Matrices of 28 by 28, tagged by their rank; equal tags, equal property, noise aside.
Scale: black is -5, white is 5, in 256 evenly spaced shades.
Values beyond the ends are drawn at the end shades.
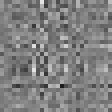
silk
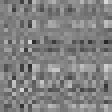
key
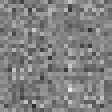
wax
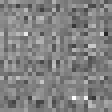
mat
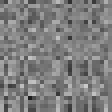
key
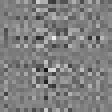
silk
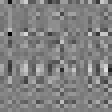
key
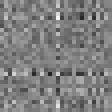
key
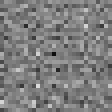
mat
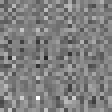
silk
